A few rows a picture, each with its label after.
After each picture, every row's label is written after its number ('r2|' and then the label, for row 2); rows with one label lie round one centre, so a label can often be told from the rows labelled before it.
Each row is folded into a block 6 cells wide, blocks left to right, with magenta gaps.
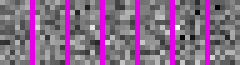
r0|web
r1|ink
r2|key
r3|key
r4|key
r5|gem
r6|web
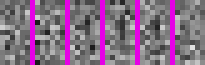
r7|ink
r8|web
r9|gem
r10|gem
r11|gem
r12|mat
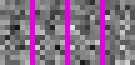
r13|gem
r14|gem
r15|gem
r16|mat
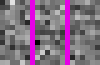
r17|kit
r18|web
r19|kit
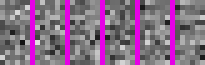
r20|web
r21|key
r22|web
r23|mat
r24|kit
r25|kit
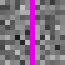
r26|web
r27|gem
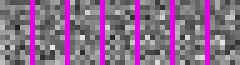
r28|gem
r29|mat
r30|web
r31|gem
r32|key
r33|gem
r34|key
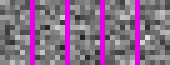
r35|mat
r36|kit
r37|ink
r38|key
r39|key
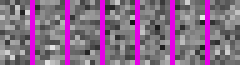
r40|ink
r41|mat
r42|key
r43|kit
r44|gem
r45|kit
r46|web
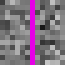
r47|kit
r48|mat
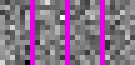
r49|ink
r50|kit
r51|key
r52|web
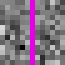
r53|gem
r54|mat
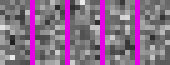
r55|ink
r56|mat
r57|kit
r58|key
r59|ink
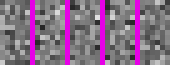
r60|ink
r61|web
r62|kit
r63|kit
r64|mat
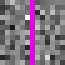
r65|kit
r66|ink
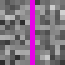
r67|web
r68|ink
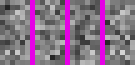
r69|web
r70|ink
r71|mat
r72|web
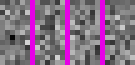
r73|ink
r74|gem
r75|ink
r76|web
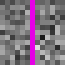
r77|ink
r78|gem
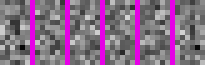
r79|gem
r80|key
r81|key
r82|key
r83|key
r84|gem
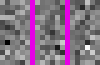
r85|web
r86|gem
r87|mat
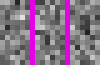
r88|key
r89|ink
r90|gem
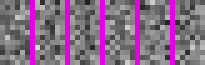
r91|key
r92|gem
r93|gem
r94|gem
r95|kit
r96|web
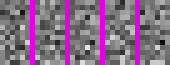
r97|gem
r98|mat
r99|mat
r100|key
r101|mat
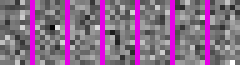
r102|key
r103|gem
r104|gem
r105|ink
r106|ink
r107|kit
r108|mat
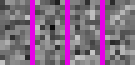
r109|kit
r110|gem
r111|key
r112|web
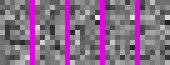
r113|mat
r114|gem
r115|kit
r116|kit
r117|kit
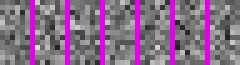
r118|ink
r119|gem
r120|ink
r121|mat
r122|mat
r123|web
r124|gem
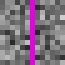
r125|ink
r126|kit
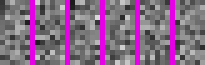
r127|kit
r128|web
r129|kit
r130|mat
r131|ink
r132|web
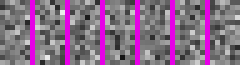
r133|kit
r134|ink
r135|mat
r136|ink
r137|ink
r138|mat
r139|kit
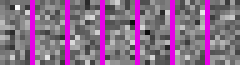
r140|ink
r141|ink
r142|key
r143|kit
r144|ink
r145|ink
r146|key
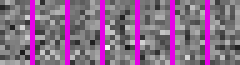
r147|kit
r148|web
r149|web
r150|gem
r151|key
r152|ink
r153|ink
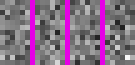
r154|ink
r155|mat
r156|ink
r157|gem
